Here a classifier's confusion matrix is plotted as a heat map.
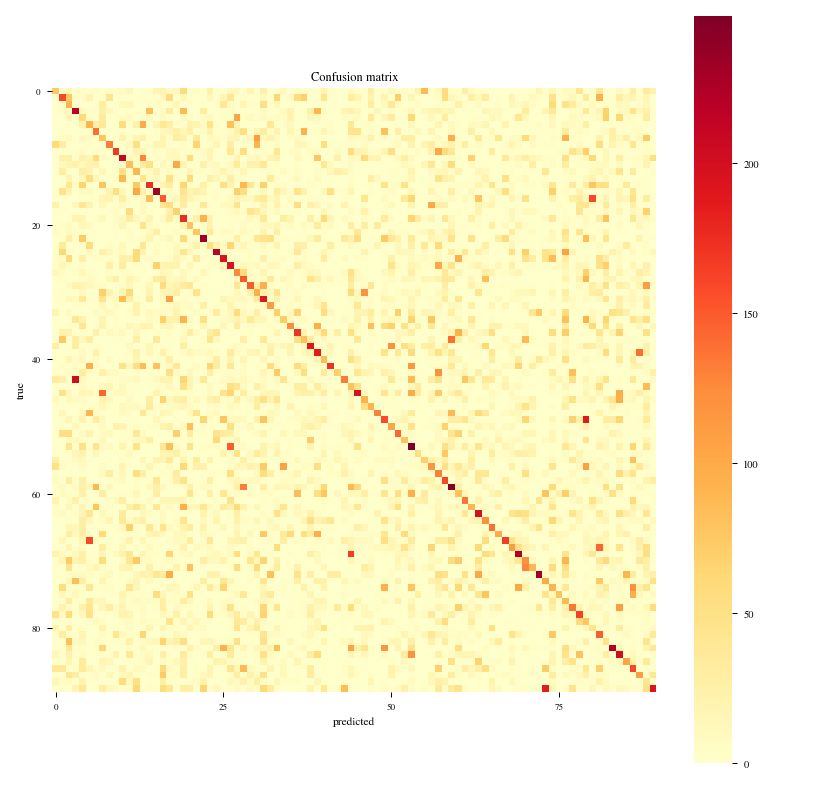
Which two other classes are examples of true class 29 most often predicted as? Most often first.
88, 31
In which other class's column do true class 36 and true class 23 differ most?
60
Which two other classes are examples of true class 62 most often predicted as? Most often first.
19, 6
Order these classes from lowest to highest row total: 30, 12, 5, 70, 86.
12, 5, 30, 86, 70
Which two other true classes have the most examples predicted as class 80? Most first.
16, 14
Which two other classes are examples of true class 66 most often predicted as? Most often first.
39, 31
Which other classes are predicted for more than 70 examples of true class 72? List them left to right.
17, 32, 63, 85
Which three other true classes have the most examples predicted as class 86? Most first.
74, 75, 55
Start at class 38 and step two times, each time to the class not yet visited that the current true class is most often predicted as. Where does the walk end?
20
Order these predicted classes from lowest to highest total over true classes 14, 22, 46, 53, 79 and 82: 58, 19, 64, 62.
64, 62, 58, 19
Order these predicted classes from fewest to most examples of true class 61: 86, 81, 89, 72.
89, 81, 72, 86
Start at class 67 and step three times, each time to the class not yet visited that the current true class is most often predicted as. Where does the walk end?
10
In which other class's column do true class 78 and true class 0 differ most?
55
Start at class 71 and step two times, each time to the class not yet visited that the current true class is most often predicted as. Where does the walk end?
76
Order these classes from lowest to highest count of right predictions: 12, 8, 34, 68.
34, 12, 68, 8
